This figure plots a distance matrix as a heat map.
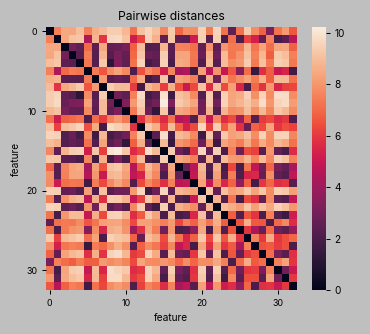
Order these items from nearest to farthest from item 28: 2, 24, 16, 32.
32, 24, 2, 16
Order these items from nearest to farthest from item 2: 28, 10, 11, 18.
10, 11, 18, 28
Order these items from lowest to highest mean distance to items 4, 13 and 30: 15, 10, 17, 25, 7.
10, 25, 17, 15, 7
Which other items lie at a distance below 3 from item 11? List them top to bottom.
5, 19, 27, 32
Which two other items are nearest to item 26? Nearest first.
7, 12
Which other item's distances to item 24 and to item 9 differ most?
0
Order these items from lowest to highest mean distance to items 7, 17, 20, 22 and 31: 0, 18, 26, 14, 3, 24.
18, 14, 3, 26, 24, 0
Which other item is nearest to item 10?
14
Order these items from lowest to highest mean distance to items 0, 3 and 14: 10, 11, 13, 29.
10, 13, 29, 11
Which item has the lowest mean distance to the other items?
25
